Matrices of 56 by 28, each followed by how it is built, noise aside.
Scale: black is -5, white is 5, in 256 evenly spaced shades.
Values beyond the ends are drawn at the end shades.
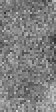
smooth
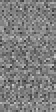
repeating columns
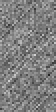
Hankel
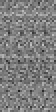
repeating columns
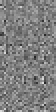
low rank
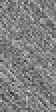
Toeplitz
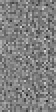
repeating rows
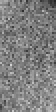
smooth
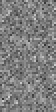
repeating rows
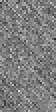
Toeplitz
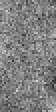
smooth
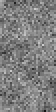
smooth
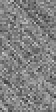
Toeplitz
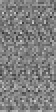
repeating columns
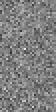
repeating rows
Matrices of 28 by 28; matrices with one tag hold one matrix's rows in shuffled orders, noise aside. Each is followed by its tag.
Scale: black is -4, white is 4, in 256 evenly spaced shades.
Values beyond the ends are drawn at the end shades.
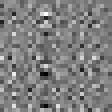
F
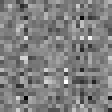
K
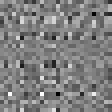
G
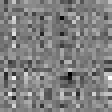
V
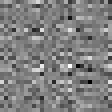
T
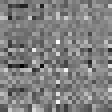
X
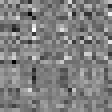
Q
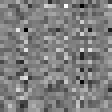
K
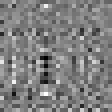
F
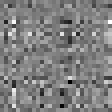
V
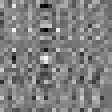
F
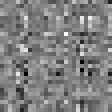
K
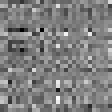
X
